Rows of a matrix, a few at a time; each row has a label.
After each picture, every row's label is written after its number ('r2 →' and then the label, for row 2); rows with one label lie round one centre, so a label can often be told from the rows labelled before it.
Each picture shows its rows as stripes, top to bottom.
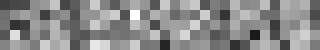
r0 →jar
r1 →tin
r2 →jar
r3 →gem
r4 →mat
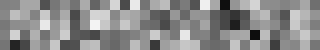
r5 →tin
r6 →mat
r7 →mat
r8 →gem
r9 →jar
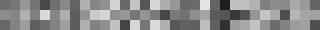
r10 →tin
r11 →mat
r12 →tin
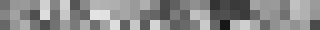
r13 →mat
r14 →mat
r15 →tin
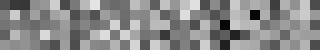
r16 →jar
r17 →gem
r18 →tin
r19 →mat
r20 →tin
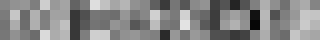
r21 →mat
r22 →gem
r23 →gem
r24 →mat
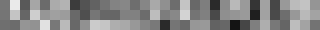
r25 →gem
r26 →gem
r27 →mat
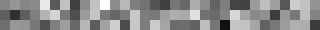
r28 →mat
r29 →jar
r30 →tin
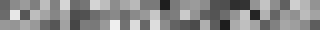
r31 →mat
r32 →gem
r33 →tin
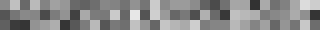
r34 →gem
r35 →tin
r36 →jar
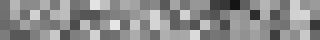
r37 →mat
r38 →gem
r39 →tin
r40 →jar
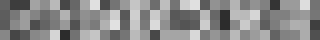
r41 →jar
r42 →tin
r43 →tin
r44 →jar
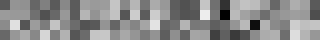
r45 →tin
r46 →tin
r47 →gem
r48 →mat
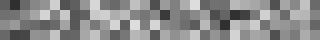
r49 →jar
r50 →mat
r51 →tin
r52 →jar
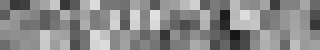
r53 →jar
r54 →tin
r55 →tin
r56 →mat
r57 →mat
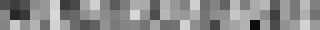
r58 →jar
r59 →jar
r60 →gem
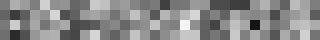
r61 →mat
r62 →jar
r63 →gem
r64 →jar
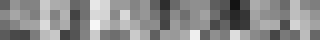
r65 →mat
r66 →mat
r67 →mat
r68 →jar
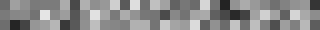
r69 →tin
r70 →mat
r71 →jar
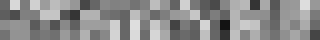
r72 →gem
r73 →jar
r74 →tin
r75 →tin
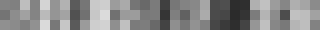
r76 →mat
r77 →mat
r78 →mat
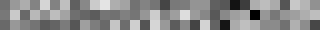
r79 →mat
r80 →gem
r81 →tin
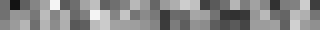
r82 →jar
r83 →mat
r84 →mat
